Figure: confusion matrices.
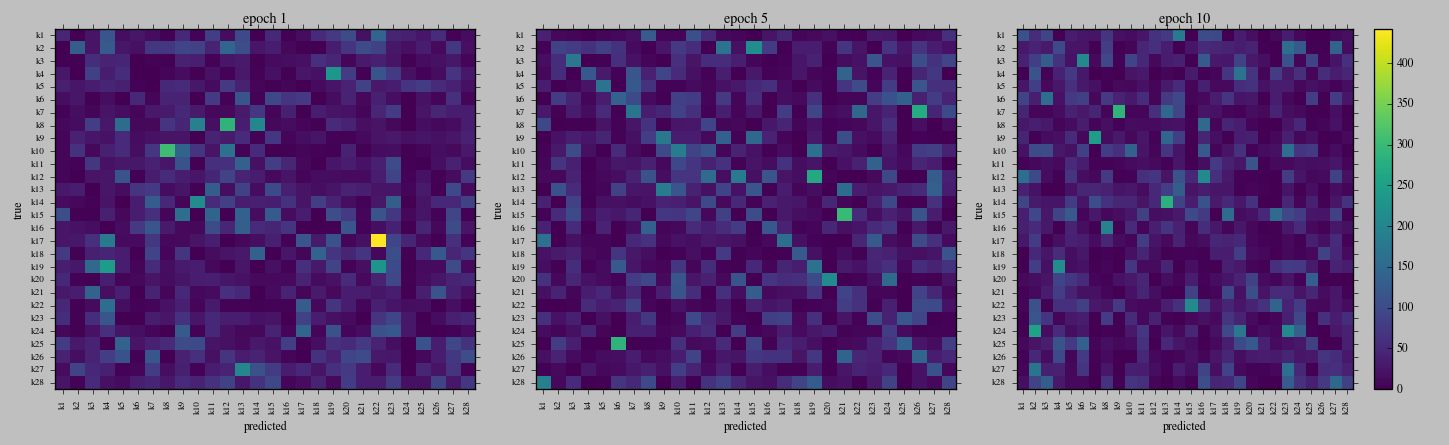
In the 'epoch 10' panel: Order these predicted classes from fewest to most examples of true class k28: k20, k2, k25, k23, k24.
k20, k25, k24, k2, k23
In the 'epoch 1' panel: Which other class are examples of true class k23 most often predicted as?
k4
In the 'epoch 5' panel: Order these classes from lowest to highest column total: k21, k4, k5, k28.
k4, k5, k28, k21
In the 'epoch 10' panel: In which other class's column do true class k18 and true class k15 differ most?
k22
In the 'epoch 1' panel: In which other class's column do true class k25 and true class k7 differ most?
k5
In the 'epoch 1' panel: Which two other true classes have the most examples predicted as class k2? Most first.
k27, k10
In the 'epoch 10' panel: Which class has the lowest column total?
k21
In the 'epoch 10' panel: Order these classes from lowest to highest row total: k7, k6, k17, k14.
k17, k7, k6, k14
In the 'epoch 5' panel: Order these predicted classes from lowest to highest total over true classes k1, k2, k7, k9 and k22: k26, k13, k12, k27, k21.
k12, k27, k21, k13, k26
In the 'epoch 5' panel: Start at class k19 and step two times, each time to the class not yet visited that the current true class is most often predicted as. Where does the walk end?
k25
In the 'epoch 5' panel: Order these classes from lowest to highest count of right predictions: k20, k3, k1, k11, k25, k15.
k1, k11, k15, k25, k3, k20
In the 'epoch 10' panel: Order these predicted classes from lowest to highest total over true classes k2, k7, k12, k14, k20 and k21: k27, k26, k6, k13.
k26, k6, k27, k13
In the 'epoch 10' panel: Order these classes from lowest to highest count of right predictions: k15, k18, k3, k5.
k18, k5, k15, k3
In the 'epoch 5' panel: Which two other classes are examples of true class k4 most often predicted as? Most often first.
k21, k7
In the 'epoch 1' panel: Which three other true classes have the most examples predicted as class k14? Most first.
k8, k18, k27
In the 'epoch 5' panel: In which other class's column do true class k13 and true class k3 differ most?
k9
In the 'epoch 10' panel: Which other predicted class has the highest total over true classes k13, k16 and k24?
k2
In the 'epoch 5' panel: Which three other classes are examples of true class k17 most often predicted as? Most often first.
k1, k23, k26
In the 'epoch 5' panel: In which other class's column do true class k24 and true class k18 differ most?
k28
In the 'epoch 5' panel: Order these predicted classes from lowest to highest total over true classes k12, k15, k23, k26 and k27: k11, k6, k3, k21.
k6, k3, k11, k21
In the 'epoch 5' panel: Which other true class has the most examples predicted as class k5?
k2
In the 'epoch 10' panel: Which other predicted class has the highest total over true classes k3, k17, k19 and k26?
k4
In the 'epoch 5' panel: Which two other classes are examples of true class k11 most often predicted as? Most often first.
k23, k10
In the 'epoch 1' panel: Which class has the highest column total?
k22
